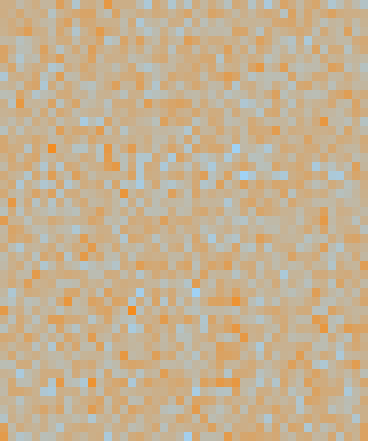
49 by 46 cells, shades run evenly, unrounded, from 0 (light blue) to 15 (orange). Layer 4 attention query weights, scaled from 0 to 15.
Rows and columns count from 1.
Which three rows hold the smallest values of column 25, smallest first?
33, 44, 40
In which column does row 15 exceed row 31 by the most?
13
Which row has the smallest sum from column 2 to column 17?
30
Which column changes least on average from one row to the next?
38
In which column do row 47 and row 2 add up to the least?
7
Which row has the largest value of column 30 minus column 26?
37
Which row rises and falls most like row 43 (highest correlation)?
34
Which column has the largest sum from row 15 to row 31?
2
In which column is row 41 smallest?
41
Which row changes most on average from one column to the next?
43
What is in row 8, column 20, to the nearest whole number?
5
